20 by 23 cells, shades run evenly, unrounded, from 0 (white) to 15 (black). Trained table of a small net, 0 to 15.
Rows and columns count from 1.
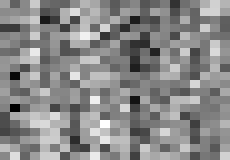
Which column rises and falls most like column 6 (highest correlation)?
5
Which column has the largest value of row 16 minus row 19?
1
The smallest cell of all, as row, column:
16, 11
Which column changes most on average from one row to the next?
2
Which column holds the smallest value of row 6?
22
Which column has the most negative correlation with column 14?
18
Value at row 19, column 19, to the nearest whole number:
3
